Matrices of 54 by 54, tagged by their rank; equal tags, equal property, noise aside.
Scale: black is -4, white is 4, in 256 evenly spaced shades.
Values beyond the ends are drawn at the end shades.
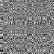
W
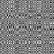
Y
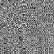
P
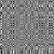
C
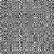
W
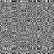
Y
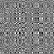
C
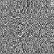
P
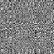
P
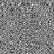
P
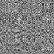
P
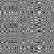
Y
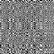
Y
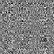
P
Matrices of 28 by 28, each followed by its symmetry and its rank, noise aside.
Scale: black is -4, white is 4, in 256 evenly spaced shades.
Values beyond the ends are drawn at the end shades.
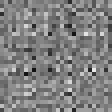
no symmetry, rank six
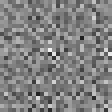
no symmetry, rank four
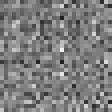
no symmetry, rank six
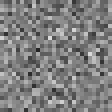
antisymmetric, rank six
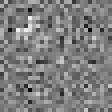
symmetric, rank four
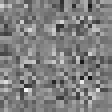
no symmetry, rank four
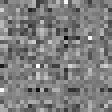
no symmetry, rank four
